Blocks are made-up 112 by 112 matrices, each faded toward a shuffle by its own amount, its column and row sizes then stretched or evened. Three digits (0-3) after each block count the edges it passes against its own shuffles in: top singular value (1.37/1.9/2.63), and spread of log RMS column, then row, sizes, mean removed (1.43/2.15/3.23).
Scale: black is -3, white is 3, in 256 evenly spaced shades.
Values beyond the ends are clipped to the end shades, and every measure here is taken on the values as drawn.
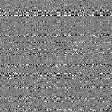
3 1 3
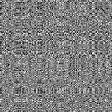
3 1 2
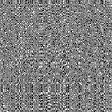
3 2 1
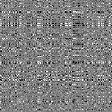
3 2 3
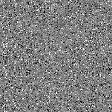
1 1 0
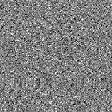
2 0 1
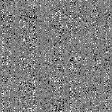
0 3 1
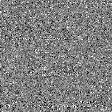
0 1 2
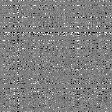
2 2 3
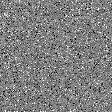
0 0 1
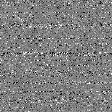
0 0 3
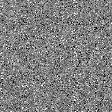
1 1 1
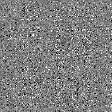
0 2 2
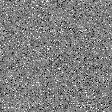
0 0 1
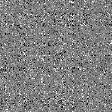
0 2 2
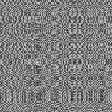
3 0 0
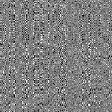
3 3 1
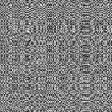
3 2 2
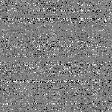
2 1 3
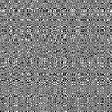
3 2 3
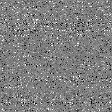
1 1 2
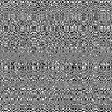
3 0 3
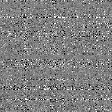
1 2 3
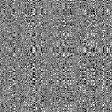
3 3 1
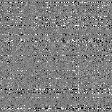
1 2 3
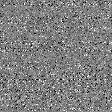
0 0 2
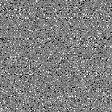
2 0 2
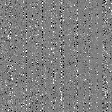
1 3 0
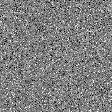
1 1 0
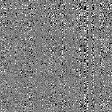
2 3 2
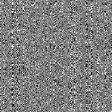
2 3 0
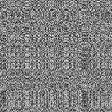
3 1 2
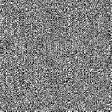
2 2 1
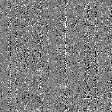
1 3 1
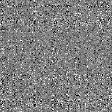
1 2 2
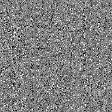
0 2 1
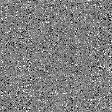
0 2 1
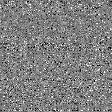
1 0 2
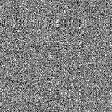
2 1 0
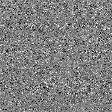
0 0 2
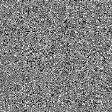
1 1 2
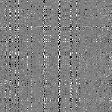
3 3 2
